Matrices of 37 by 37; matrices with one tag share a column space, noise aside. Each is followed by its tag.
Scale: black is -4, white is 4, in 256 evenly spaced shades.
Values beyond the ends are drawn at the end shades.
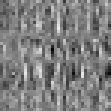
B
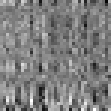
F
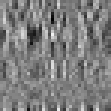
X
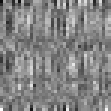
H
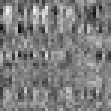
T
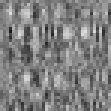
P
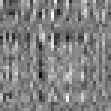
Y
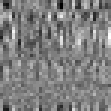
X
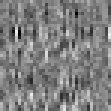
P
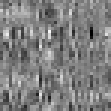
P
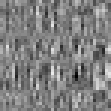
B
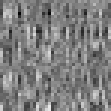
P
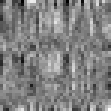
H
